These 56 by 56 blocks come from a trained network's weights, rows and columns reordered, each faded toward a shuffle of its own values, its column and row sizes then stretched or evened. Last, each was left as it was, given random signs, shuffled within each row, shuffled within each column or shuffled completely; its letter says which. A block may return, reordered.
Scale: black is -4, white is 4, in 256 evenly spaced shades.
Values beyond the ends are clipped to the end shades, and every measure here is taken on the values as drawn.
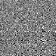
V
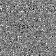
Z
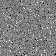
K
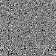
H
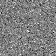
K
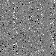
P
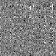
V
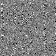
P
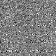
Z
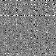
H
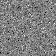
K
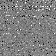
Z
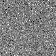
K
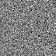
P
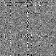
H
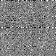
V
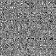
V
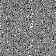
P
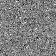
K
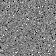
K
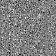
P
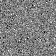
K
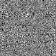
H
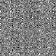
V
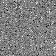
K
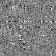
V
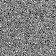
K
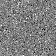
K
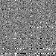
H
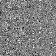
P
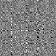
V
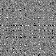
V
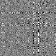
V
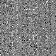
P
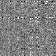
V
